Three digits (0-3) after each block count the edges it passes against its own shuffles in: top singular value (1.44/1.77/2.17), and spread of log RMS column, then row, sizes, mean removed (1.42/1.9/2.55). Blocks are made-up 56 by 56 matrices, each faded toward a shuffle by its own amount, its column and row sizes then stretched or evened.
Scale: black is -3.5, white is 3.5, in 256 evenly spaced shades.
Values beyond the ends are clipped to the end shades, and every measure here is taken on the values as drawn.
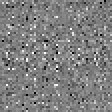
0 2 2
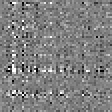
3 2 3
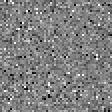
0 0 1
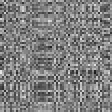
3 2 2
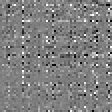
1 3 3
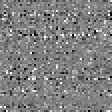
0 1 3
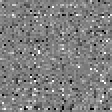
1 1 2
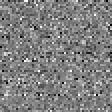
0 0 3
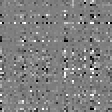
2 3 3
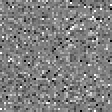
2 1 1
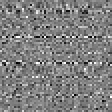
3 0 3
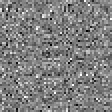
2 1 0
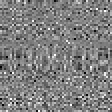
3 0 2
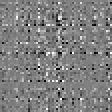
3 3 3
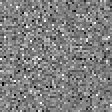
1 0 0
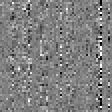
2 3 0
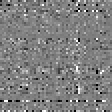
2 2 3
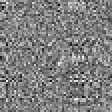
3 1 2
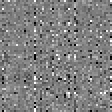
2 3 2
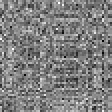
3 2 0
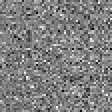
2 0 0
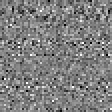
2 0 2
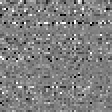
2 1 3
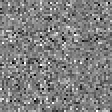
0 1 2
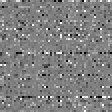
1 1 3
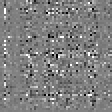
2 3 3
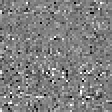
0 1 2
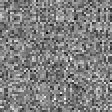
2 0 0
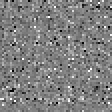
0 1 2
